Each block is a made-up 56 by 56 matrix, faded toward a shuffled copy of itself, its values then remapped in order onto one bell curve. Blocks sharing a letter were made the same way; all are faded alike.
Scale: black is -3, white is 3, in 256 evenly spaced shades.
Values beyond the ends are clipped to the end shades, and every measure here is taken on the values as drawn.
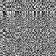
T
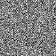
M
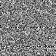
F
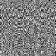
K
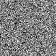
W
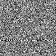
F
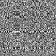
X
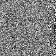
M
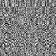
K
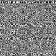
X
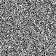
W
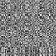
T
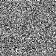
F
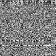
X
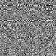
X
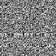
X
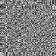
T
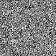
M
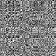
K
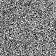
W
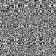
X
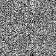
M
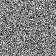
W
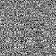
X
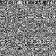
X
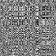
T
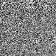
F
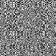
K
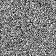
W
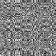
T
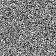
W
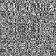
K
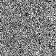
M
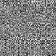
X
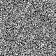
W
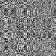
T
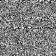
F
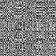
T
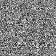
F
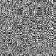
K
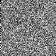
M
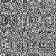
K
